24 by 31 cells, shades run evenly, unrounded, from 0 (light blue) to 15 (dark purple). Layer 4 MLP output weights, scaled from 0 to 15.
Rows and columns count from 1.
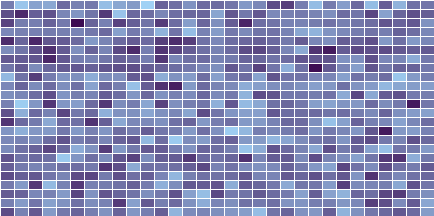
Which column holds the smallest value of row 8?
21
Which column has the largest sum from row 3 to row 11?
4
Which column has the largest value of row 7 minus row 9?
12
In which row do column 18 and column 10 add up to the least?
10
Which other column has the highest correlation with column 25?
15
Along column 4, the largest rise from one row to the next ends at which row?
2
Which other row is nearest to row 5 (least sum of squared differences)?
7
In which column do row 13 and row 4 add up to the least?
14
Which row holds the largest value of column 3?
5
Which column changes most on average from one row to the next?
28
